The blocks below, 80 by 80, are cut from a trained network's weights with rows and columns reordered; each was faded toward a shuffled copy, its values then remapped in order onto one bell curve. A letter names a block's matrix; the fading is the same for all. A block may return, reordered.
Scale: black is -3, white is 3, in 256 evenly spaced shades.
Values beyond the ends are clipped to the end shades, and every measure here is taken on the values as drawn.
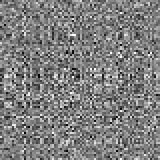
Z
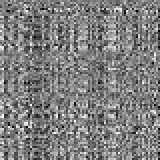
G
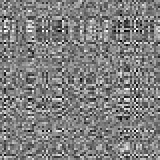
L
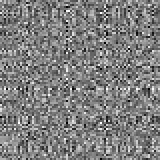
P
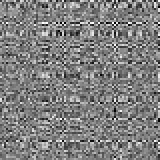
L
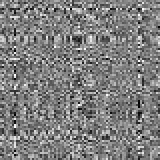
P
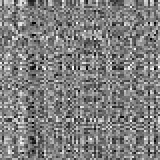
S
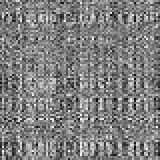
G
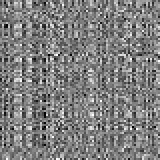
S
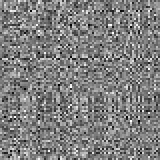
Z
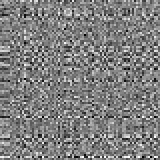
L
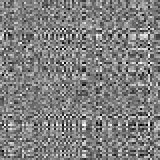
L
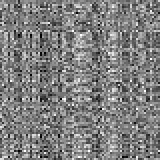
S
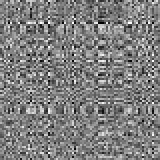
L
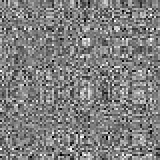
Z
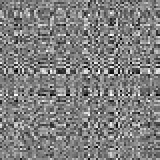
L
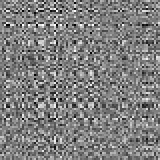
L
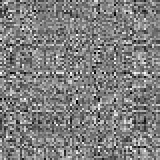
P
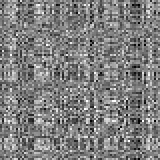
S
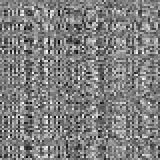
G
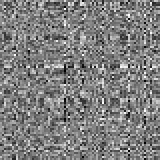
P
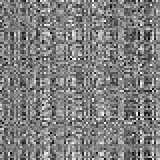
S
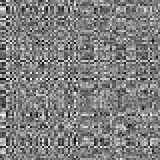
L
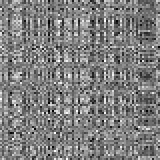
S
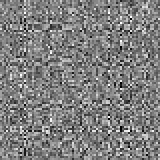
P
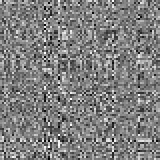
P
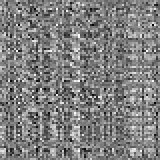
G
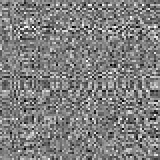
Z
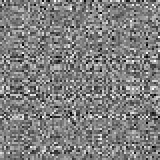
Z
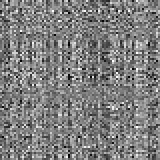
G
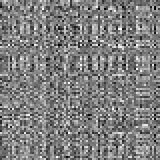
S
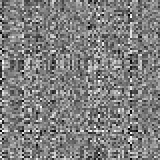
P
